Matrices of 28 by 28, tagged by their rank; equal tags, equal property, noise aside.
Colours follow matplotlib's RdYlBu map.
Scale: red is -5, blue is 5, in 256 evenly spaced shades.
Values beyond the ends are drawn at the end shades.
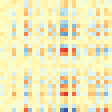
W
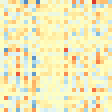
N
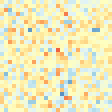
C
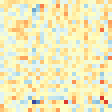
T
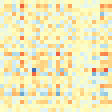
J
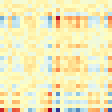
W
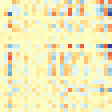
J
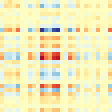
W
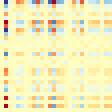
W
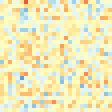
C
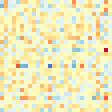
T
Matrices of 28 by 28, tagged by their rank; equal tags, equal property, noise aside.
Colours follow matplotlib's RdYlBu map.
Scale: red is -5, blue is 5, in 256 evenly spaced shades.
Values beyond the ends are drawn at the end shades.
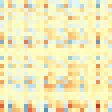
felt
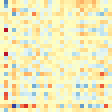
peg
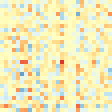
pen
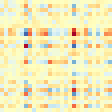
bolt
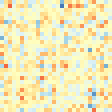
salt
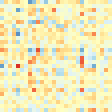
pen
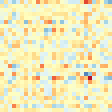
peg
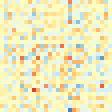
pen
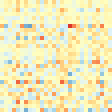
pen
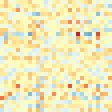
salt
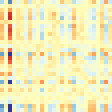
bolt
